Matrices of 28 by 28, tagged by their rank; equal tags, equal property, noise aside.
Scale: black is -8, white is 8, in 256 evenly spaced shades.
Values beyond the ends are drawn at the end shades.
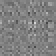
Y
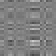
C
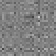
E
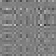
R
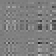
R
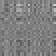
R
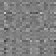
Y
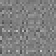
E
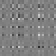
C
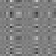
C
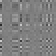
C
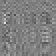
Y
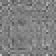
E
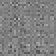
E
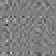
E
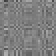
R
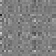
Y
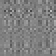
Y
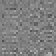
E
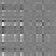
C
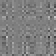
R
